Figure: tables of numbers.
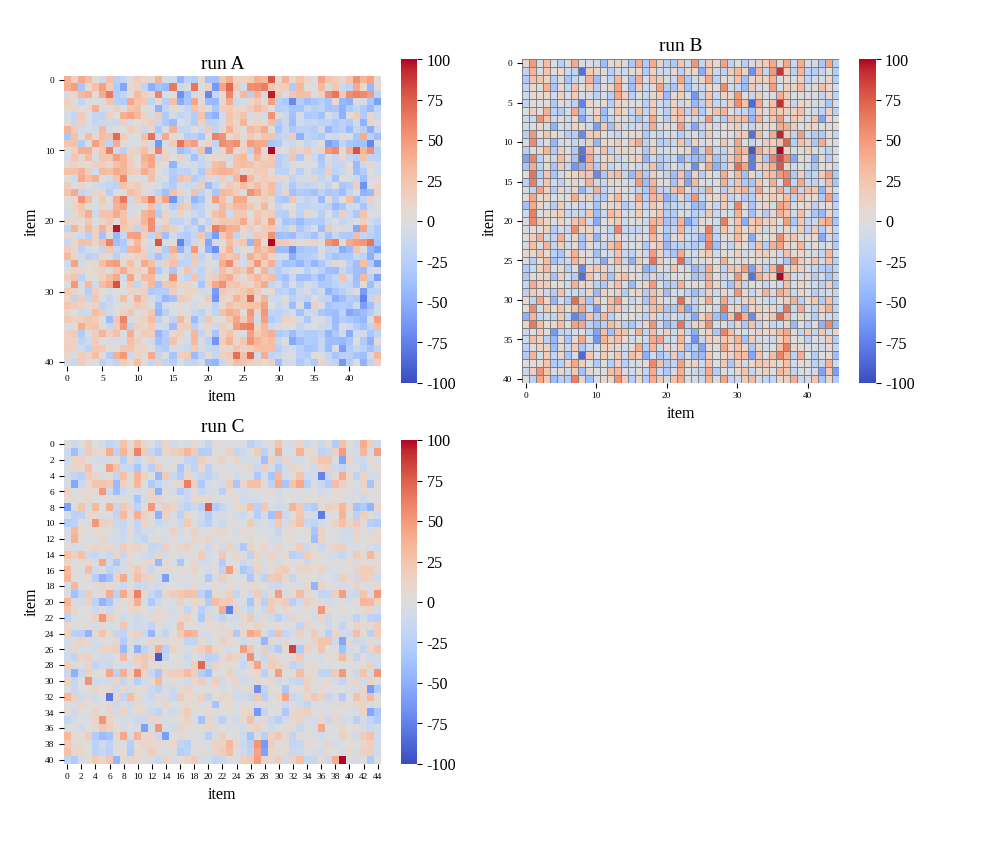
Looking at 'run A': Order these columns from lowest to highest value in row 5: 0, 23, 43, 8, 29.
0, 43, 23, 8, 29
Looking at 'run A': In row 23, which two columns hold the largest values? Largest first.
29, 13
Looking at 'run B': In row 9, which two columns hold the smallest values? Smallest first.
32, 8
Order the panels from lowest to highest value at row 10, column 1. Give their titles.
run C, run A, run B
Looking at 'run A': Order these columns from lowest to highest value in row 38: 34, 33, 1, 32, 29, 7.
34, 33, 32, 7, 1, 29
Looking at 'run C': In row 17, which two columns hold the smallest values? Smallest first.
14, 5
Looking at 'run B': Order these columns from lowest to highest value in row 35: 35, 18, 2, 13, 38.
35, 38, 2, 13, 18
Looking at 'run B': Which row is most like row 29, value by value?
18
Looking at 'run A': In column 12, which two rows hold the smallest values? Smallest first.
1, 30
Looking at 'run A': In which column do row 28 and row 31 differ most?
42
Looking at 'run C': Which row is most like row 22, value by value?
35
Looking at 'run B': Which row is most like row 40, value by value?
30
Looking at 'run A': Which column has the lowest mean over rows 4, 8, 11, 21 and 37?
33
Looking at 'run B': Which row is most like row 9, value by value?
1
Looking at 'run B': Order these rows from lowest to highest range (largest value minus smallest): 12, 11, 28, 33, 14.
28, 33, 14, 12, 11
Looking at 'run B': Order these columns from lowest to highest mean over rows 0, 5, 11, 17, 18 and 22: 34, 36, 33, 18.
34, 33, 18, 36
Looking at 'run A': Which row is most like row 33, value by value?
27
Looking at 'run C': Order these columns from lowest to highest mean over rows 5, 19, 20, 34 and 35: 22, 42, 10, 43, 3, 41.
43, 41, 22, 3, 42, 10
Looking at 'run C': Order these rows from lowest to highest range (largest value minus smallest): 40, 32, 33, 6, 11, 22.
33, 11, 22, 6, 32, 40
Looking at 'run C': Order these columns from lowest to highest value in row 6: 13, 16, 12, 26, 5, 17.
13, 16, 17, 26, 12, 5
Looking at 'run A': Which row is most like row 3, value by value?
24
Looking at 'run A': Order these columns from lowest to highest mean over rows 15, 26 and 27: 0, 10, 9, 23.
0, 10, 9, 23
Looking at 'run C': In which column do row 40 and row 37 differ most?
39
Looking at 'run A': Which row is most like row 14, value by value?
35
